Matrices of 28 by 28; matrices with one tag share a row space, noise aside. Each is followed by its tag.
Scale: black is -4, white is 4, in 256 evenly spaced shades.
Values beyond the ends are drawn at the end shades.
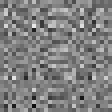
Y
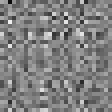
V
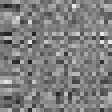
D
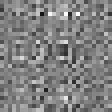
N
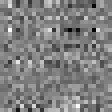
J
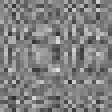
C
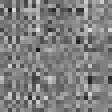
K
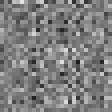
N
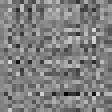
J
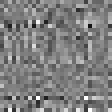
K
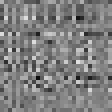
K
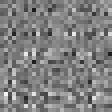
Y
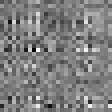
K
